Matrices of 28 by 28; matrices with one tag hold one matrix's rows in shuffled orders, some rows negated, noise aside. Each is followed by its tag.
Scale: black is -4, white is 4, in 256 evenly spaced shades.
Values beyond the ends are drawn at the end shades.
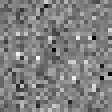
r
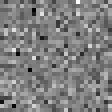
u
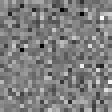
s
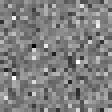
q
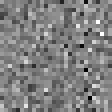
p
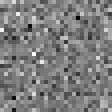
u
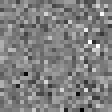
p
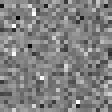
u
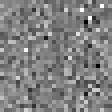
p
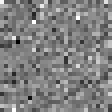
u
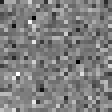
u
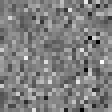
p
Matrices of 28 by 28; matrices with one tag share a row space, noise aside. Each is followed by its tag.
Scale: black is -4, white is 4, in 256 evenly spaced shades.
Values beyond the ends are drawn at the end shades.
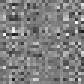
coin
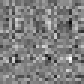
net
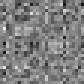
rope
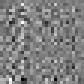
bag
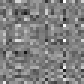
rope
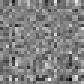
net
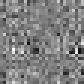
coin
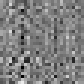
bag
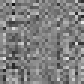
coin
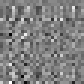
bag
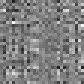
coin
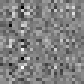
bag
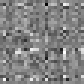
rope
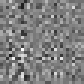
bag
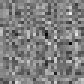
net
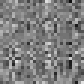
net
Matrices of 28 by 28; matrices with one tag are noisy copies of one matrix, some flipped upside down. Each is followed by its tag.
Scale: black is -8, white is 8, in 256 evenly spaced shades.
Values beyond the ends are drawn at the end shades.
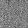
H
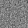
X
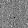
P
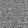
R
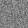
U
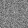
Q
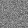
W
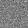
R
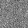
P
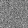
H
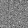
H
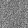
P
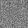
X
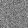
P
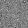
Q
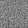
H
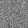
H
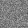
W
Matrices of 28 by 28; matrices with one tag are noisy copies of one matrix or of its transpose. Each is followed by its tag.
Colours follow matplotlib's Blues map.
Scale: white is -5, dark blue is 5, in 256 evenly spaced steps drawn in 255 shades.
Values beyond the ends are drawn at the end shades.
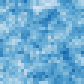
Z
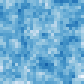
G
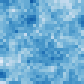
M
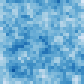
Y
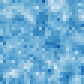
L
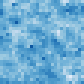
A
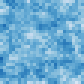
G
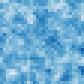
L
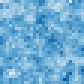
L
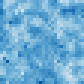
A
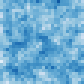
Y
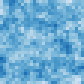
G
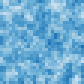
L
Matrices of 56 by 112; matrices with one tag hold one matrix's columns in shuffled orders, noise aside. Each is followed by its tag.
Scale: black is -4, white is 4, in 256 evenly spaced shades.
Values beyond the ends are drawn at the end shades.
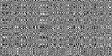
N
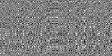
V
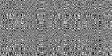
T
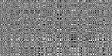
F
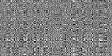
F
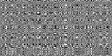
N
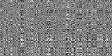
F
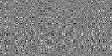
V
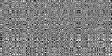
F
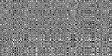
F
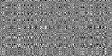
N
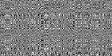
T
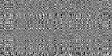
T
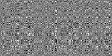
V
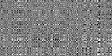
F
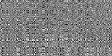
F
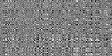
F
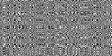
N
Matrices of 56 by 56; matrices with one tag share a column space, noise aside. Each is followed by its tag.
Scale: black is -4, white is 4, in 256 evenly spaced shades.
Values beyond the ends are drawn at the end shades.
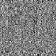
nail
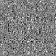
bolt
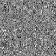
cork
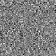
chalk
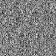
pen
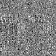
bolt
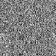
pen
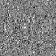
bolt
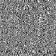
nail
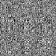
bolt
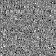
cork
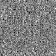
nail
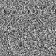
cork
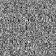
bolt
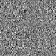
cork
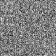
pen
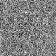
pen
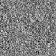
bolt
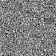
pen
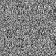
cork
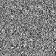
cork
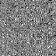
pen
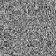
cork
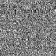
cork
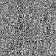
bolt
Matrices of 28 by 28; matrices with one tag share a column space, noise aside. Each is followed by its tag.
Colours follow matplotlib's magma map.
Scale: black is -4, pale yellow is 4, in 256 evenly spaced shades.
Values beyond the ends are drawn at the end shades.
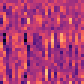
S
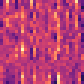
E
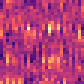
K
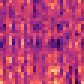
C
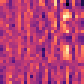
E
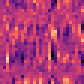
K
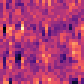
K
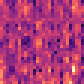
C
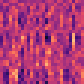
S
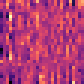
E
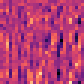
S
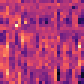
S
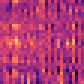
C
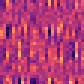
K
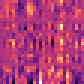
C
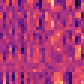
E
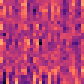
C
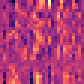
E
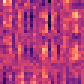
E
